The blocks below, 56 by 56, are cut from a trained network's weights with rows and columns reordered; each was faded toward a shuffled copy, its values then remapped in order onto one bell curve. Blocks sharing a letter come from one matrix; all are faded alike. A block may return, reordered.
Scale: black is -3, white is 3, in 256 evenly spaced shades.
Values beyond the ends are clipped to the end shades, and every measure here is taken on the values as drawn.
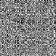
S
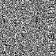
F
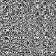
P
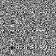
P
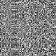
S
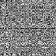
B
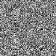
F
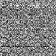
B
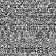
B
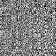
S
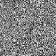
F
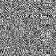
F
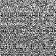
B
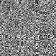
P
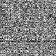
B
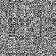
S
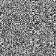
F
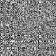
P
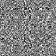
P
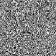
F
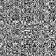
S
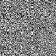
F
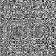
P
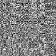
S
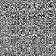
S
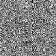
S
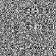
F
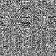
S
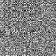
S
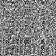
S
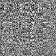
P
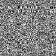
F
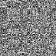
F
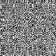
S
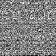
B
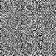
S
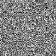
F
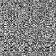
S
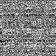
B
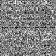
B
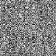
F
